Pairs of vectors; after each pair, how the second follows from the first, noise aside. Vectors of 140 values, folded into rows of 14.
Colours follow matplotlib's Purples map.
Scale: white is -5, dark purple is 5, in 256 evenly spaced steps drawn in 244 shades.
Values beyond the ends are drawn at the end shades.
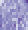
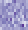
wrapped around.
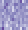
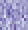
wrapped around, negated.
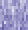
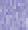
wrapped around, shrunk.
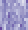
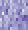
wrapped around, negated.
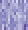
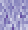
shuffled.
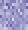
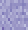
wrapped around, negated, shrunk.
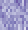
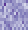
wrapped around, negated.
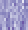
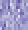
wrapped around.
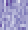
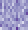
shuffled.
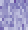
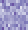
wrapped around, negated.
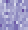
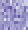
wrapped around, negated.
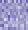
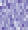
shuffled.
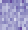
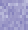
wrapped around, negated, shrunk.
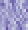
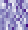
negated, scaled up.
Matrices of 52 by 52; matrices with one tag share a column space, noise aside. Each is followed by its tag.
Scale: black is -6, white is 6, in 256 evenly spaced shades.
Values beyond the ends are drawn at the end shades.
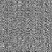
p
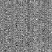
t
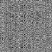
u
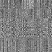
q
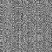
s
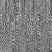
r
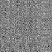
p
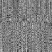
r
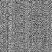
s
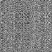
u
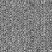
t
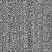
s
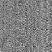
p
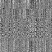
q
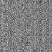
t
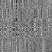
q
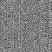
u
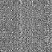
t
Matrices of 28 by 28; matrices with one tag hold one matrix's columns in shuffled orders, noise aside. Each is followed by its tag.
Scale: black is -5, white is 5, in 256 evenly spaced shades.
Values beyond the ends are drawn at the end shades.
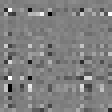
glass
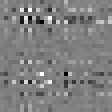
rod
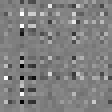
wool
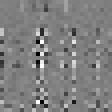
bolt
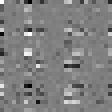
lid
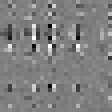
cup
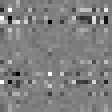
rod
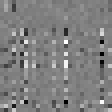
bolt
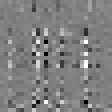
bolt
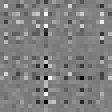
wool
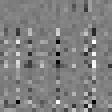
bolt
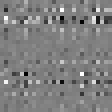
rod
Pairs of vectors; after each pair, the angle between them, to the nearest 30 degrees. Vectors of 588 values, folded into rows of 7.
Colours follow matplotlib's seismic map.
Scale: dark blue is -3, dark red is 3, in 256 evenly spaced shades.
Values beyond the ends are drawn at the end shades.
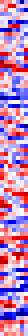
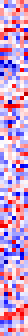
120 degrees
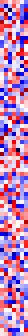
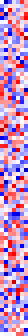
120 degrees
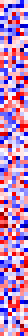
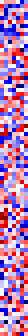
30 degrees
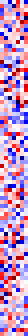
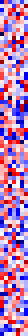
60 degrees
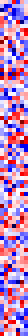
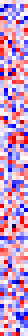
30 degrees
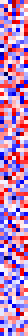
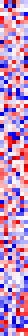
90 degrees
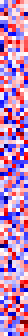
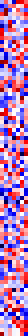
60 degrees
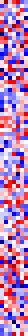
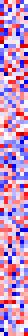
60 degrees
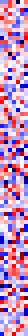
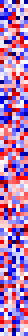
120 degrees
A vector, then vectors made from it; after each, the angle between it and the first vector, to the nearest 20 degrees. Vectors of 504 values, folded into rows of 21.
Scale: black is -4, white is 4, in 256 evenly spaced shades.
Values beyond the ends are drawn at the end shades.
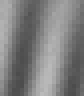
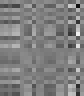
100 degrees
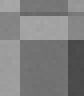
80 degrees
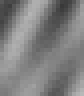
120 degrees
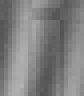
160 degrees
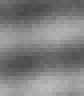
80 degrees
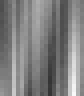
140 degrees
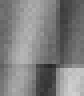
140 degrees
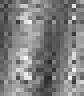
140 degrees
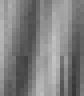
20 degrees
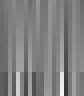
100 degrees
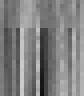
120 degrees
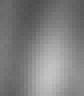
60 degrees
